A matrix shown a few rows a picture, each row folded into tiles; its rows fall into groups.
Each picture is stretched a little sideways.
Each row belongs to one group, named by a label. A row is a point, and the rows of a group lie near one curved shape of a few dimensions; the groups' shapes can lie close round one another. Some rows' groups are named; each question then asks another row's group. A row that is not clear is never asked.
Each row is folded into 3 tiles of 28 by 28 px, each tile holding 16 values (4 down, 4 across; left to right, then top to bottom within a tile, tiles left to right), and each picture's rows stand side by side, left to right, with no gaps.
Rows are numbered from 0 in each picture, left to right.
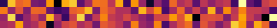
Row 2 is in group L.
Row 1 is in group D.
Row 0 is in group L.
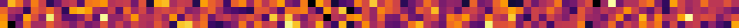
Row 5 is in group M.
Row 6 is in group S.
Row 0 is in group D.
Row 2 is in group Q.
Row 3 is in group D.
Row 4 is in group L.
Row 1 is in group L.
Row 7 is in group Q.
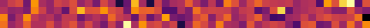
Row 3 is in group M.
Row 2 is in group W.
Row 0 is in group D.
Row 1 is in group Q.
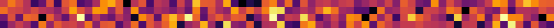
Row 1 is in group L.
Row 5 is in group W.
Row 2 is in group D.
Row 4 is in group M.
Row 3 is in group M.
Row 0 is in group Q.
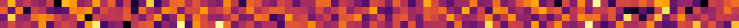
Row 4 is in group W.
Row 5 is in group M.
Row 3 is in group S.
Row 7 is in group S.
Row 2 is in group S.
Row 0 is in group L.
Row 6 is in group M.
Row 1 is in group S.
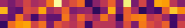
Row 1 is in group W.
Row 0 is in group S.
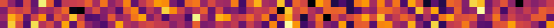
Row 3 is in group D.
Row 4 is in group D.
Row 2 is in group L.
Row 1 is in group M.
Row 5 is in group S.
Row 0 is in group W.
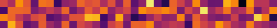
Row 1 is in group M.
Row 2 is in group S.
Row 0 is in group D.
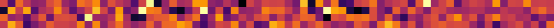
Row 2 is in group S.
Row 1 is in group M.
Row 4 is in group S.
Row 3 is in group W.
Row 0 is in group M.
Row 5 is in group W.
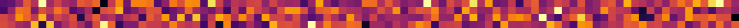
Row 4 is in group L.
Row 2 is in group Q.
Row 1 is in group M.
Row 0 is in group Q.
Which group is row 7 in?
M
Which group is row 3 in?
Q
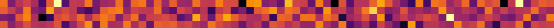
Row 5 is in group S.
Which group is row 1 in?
W
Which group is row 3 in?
D
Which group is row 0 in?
M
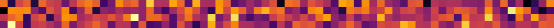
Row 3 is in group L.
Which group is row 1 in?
Q
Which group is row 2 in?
M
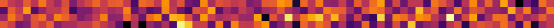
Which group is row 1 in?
Q
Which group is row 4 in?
Q
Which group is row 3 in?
Q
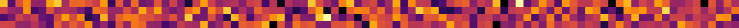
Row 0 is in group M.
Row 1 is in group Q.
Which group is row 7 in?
S
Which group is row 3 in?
L
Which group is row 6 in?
L
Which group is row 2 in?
L
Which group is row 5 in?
S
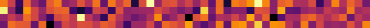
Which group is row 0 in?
W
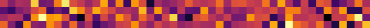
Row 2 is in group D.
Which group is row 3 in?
D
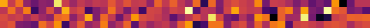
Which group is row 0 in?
L
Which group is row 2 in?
M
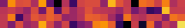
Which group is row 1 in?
Q
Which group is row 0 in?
D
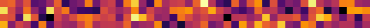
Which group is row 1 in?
M
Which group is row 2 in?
Q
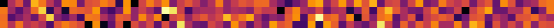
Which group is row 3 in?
W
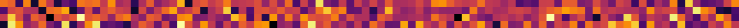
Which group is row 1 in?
S
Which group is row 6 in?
Q
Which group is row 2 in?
L
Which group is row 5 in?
D
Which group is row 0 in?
D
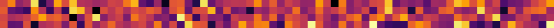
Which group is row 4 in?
S
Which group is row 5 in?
S
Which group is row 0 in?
W
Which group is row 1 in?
M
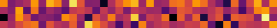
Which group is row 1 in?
Q
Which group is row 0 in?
D
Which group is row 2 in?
Q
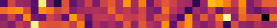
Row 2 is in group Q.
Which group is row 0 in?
Q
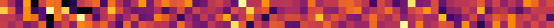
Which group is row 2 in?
L
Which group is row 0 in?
W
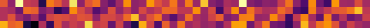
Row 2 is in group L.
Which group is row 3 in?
M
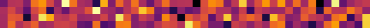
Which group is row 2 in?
Q
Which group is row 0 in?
M
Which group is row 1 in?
M
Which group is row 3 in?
S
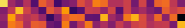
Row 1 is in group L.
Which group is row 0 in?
D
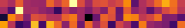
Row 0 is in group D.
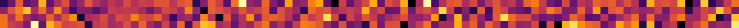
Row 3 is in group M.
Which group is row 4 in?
S
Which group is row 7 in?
S
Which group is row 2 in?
S
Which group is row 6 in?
S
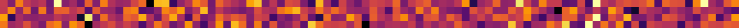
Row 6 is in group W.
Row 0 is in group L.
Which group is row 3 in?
Q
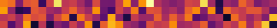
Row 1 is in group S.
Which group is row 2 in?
L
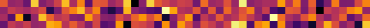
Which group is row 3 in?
S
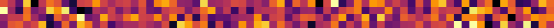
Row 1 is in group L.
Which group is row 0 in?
W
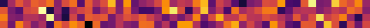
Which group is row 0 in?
L
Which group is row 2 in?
S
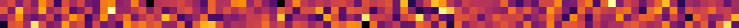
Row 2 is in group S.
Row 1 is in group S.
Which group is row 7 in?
L
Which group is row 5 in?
D
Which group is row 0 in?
S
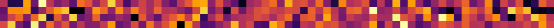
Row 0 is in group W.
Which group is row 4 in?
M
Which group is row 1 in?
L
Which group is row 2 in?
S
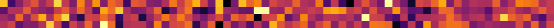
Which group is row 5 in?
W
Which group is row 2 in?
W
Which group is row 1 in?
D
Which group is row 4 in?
Q
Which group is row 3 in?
M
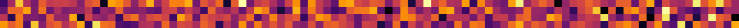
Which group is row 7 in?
D
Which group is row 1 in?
Q
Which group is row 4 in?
W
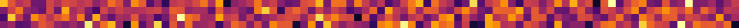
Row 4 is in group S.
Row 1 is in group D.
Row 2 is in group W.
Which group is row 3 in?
W
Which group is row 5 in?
M
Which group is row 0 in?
L
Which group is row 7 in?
Q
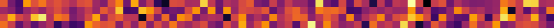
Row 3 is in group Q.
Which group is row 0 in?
Q
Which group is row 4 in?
M
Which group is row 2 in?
L
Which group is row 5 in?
M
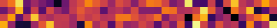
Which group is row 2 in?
D
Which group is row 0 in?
S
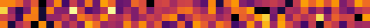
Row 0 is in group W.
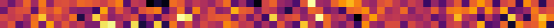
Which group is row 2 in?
M
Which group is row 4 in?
D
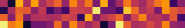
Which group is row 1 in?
M
